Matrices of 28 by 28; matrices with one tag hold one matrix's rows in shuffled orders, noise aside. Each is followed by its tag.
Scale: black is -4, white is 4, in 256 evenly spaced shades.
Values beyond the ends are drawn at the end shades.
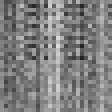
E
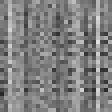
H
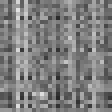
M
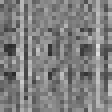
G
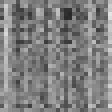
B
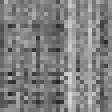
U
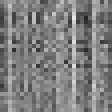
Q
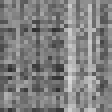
U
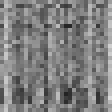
B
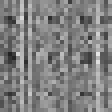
G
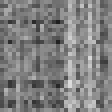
U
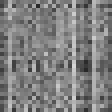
Q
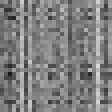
G
